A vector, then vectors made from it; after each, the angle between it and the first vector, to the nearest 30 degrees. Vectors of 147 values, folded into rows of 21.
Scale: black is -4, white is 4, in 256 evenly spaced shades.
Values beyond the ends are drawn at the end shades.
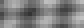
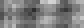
30 degrees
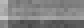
90 degrees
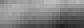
90 degrees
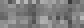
60 degrees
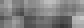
60 degrees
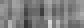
60 degrees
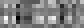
60 degrees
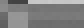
90 degrees
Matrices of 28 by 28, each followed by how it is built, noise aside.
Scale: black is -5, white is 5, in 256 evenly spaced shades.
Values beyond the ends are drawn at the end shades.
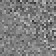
upper triangular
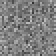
blocks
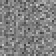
repeating rows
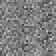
repeating rows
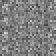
repeating rows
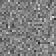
repeating rows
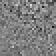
upper triangular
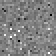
sparse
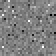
sparse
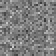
repeating rows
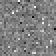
sparse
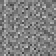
repeating rows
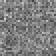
blocks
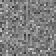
repeating rows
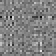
low rank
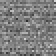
blocks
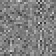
low rank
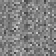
repeating rows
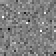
sparse
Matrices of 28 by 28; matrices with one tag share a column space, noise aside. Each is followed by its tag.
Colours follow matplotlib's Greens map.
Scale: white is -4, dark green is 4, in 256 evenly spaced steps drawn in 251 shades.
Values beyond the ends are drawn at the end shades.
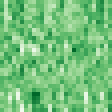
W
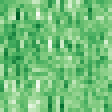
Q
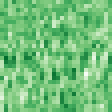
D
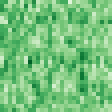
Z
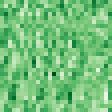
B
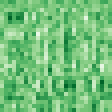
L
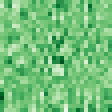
W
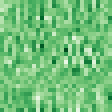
W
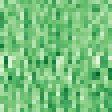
D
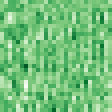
L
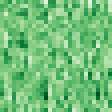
B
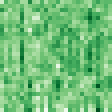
L
